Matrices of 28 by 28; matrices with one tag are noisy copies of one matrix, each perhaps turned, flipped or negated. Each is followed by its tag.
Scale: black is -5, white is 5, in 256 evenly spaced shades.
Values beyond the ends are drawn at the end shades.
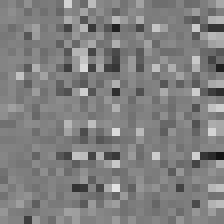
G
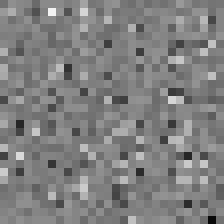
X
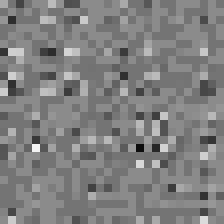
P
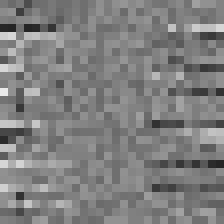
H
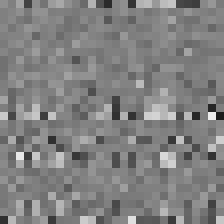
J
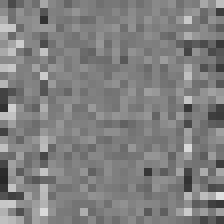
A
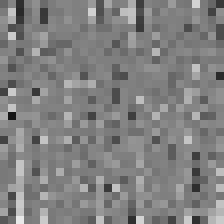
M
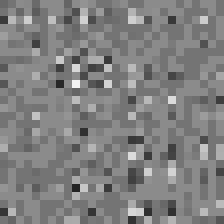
P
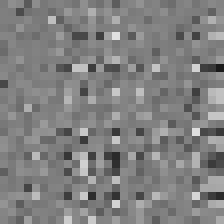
G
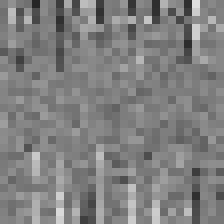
H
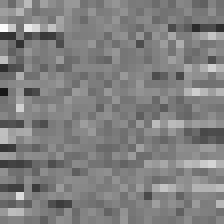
H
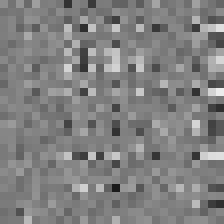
G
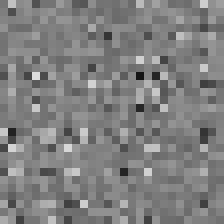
P
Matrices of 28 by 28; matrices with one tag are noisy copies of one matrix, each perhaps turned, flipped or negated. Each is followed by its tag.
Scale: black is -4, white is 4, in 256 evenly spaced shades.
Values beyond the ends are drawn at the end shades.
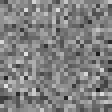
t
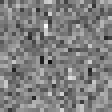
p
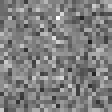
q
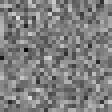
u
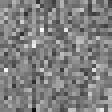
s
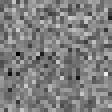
q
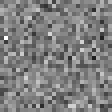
q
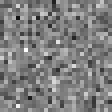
u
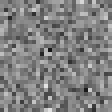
p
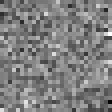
s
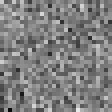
s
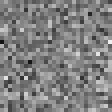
t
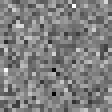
q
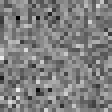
u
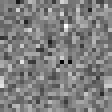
p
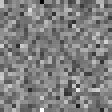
t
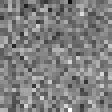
t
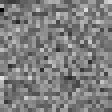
s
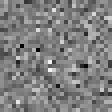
p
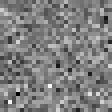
u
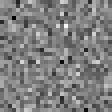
p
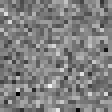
u
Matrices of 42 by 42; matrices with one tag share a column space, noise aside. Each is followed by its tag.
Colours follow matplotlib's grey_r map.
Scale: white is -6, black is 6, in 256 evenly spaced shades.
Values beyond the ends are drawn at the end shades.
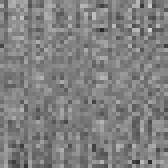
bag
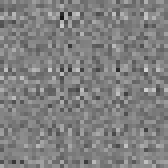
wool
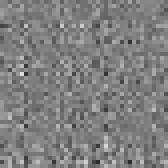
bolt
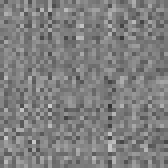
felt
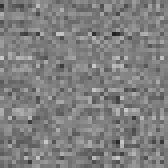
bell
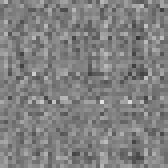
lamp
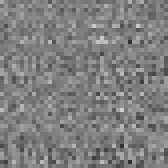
bolt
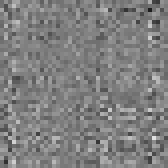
felt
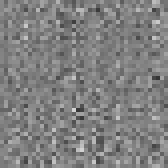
felt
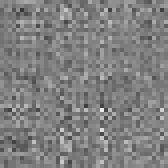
felt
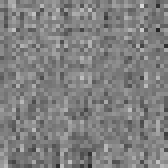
bag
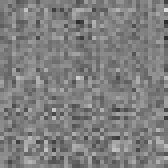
felt
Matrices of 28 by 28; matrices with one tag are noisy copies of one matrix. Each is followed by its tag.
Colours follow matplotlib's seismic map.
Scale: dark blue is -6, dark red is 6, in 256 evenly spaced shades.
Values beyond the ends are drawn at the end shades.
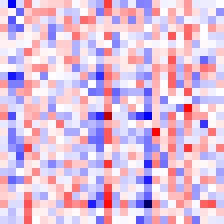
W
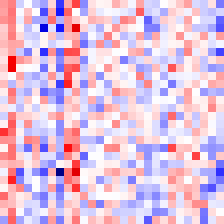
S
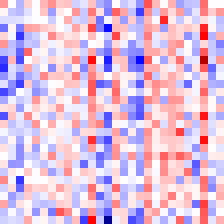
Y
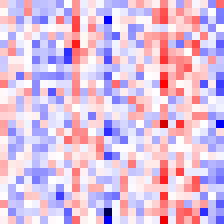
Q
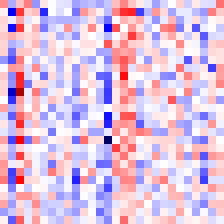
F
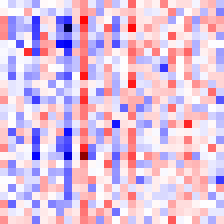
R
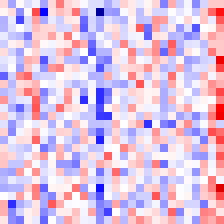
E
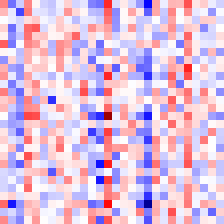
W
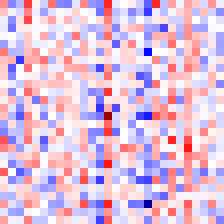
W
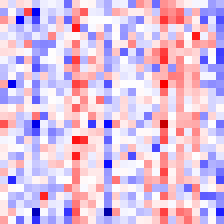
Q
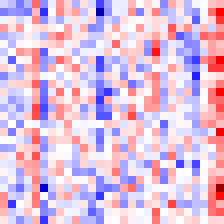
E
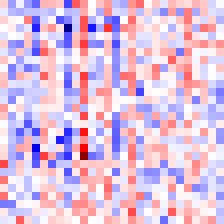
R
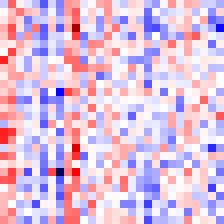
S
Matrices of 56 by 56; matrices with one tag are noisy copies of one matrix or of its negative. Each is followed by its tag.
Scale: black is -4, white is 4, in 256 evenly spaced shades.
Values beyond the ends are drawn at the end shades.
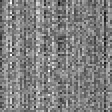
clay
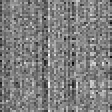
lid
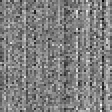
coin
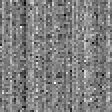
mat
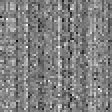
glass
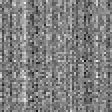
mat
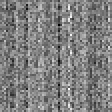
glass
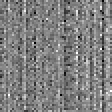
coin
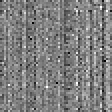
coin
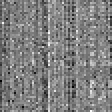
lid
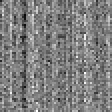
mat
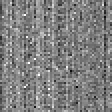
clay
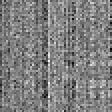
lid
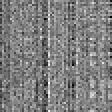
lid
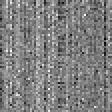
clay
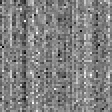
mat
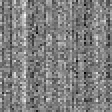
mat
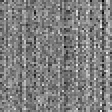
coin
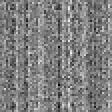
glass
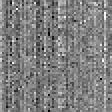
clay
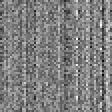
coin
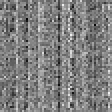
glass
